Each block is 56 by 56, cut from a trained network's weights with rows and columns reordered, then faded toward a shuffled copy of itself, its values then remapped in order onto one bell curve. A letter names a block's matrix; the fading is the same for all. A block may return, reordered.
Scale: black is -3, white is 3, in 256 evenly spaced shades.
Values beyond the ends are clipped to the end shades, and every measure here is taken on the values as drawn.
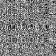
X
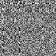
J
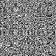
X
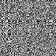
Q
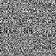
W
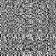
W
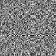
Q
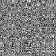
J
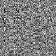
J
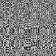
W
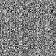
X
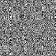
J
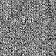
X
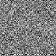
Q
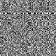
Q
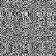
W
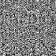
X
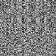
X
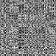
W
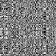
W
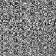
X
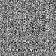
X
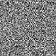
Q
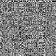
J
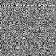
Q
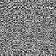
W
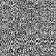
W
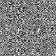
J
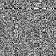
Q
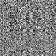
X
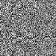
Q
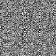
J
